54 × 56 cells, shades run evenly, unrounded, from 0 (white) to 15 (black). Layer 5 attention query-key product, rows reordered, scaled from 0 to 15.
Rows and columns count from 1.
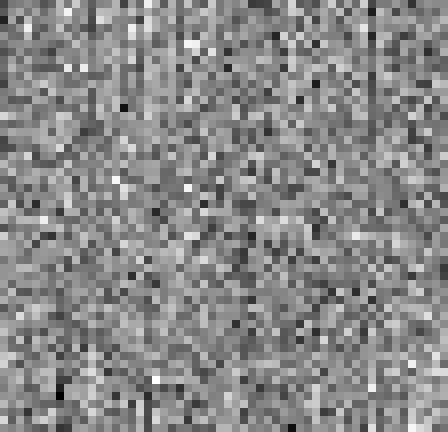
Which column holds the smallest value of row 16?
38
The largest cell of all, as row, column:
50, 8
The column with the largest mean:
31
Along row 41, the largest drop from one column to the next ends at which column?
39
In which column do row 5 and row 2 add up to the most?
47
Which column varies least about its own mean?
21
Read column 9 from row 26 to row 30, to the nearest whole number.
2 5 9 8 10
